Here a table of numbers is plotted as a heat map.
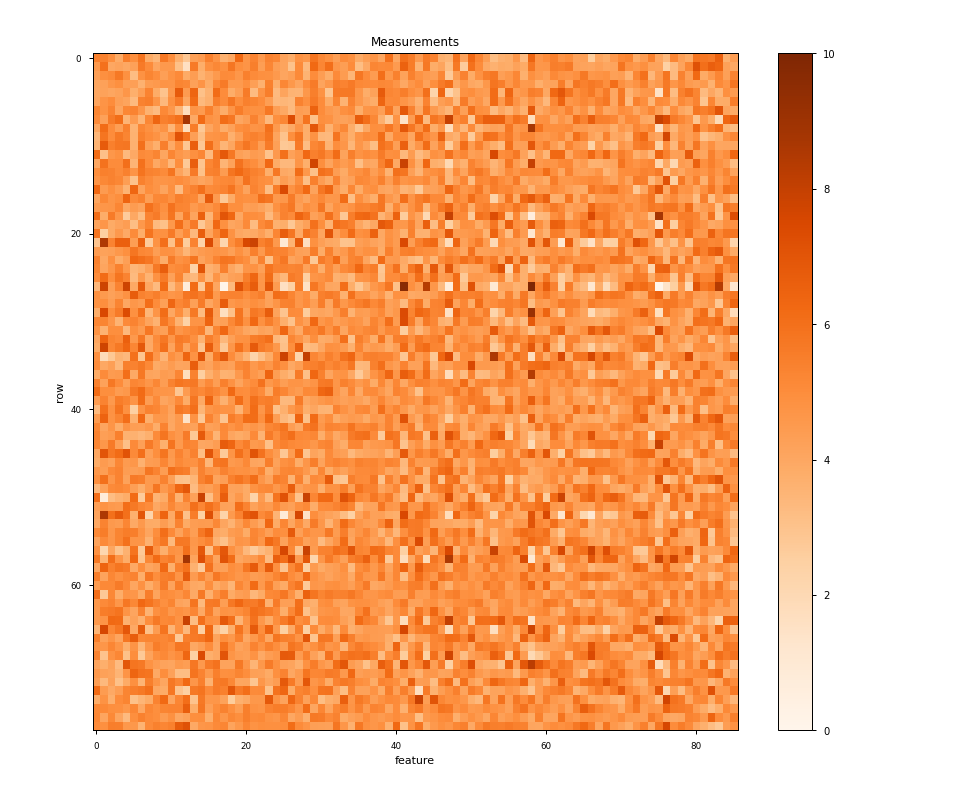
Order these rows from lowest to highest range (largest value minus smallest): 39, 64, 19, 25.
39, 25, 19, 64
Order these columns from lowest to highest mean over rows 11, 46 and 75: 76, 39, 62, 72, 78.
72, 78, 39, 76, 62
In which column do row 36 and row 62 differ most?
58
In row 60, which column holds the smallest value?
28
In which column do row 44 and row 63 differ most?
75
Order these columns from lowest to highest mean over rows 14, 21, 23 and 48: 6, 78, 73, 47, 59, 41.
47, 59, 78, 73, 41, 6
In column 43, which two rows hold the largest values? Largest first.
73, 55
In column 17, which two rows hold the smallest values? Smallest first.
26, 29
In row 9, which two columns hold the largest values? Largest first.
76, 11
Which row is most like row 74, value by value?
59
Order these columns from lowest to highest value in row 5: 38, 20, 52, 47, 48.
48, 52, 47, 20, 38
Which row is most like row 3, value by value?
46
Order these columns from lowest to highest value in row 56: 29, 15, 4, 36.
15, 4, 29, 36
